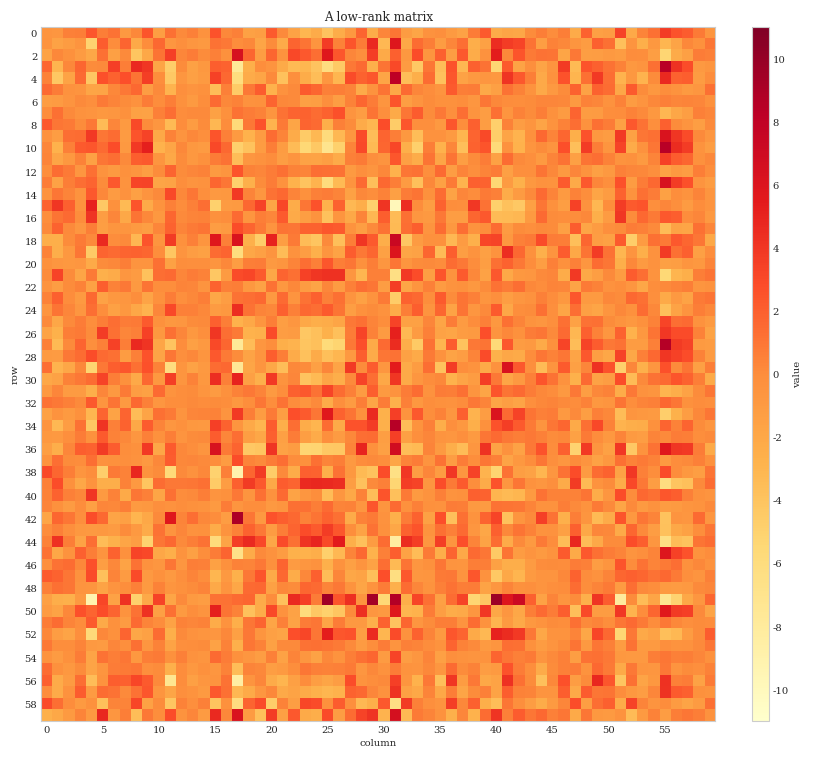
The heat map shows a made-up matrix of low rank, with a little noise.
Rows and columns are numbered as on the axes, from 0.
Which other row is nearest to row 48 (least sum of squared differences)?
53
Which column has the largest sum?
55
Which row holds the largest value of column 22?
49
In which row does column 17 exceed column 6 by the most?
42
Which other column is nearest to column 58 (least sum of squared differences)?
13
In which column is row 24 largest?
17
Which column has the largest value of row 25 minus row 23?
31
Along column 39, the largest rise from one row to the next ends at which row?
50
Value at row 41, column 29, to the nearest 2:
2
